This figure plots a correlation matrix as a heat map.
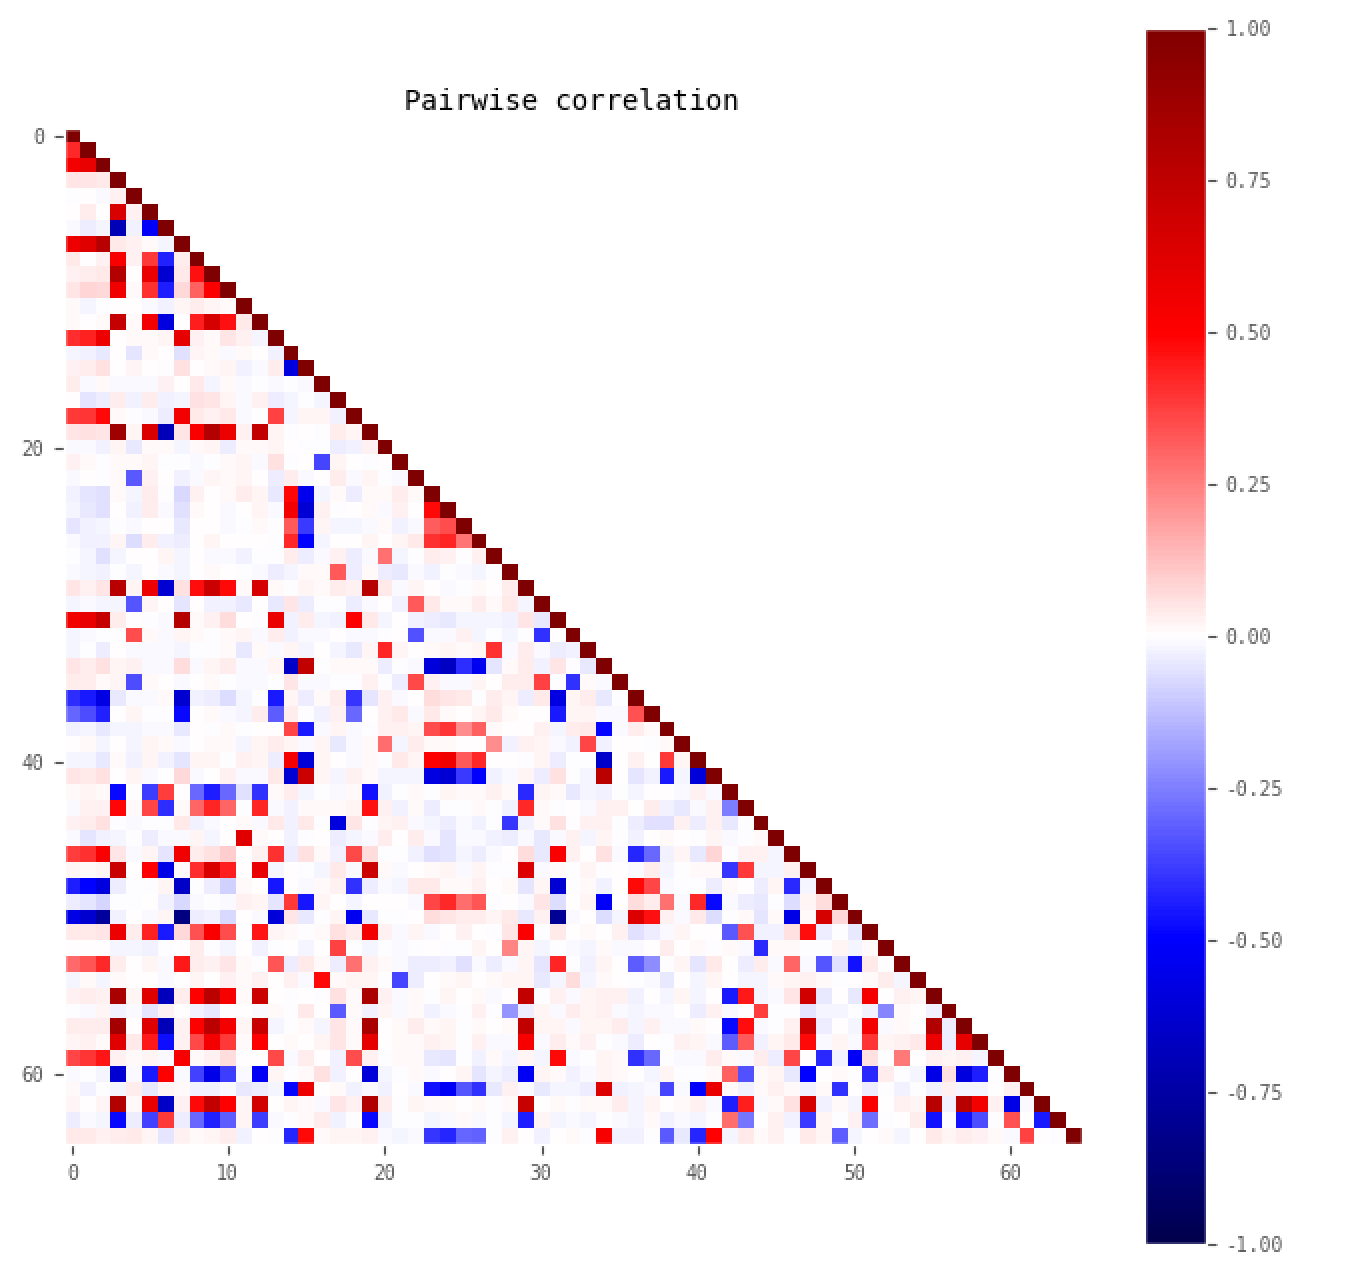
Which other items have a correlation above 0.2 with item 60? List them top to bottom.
6, 42, 63
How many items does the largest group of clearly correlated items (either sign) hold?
19
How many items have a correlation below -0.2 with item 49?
5
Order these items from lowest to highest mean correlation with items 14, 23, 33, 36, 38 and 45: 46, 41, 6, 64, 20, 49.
41, 64, 46, 6, 20, 49
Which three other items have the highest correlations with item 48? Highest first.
50, 36, 37
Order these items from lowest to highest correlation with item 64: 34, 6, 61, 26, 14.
14, 26, 6, 61, 34
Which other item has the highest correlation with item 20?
33
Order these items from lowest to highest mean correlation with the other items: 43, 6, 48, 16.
6, 48, 16, 43
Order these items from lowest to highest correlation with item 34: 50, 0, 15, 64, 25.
25, 50, 0, 64, 15
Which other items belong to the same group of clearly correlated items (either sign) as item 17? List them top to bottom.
28, 44, 52, 56
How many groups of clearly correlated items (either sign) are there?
8
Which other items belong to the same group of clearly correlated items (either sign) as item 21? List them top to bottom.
16, 54
